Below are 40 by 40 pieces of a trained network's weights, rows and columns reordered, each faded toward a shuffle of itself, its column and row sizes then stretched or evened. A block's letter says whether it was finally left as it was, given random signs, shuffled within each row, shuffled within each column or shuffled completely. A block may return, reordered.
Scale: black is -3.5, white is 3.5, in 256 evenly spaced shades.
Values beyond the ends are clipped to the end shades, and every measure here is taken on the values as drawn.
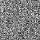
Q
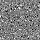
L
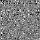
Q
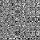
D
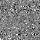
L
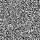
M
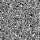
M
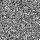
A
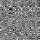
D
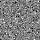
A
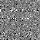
Q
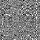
D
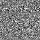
L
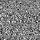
L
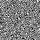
A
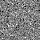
A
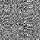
D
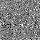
L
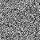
M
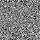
L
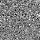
L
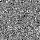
L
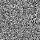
M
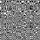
D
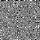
Q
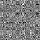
D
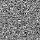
Q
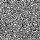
L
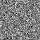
A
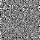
Q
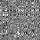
D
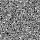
A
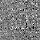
Q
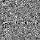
Q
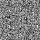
M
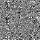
Q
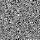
Q
